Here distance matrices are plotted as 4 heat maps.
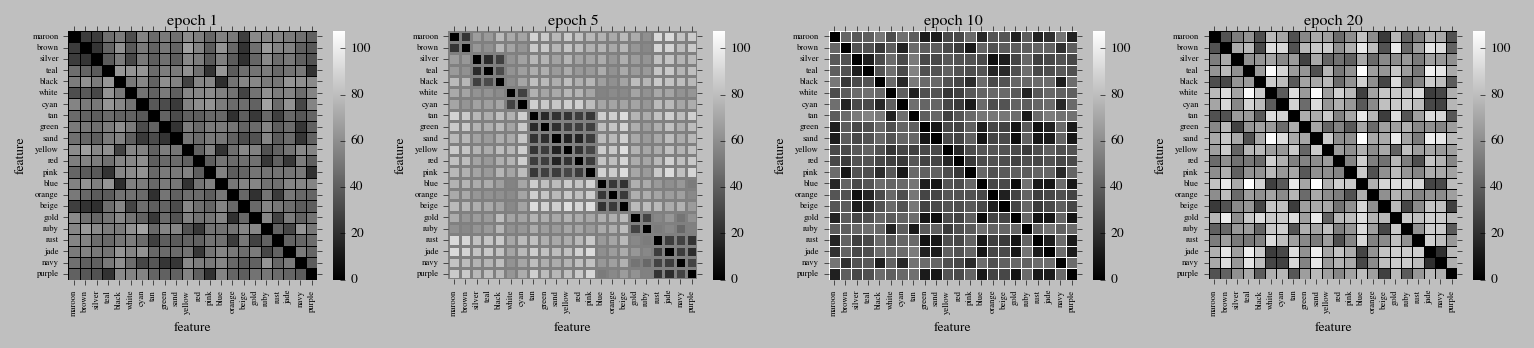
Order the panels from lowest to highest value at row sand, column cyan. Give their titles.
epoch 1, epoch 10, epoch 5, epoch 20
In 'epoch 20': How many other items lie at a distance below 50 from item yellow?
3
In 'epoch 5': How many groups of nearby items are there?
7
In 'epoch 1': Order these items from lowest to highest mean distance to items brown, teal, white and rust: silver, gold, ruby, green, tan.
silver, tan, gold, green, ruby
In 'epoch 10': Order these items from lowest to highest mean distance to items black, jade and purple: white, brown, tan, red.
red, brown, white, tan
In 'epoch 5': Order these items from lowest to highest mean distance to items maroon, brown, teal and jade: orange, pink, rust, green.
orange, rust, pink, green
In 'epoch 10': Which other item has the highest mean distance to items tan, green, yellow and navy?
teal
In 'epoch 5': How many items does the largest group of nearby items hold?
6
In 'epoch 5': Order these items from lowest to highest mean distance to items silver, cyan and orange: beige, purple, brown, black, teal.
teal, black, beige, brown, purple
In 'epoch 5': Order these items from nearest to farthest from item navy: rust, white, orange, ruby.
rust, ruby, white, orange
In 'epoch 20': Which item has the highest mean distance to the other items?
gold
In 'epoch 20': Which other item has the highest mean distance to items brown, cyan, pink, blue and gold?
sand
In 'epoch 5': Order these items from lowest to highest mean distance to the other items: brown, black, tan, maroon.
tan, black, brown, maroon
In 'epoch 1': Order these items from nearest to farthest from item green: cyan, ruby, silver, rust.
cyan, rust, silver, ruby
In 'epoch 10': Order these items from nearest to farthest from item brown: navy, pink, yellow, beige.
pink, navy, yellow, beige
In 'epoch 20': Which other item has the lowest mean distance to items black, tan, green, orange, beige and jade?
maroon
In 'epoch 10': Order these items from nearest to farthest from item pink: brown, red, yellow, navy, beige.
brown, navy, red, yellow, beige
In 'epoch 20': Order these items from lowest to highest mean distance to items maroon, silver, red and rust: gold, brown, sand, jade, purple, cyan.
purple, brown, sand, cyan, gold, jade
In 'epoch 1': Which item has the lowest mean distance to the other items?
tan
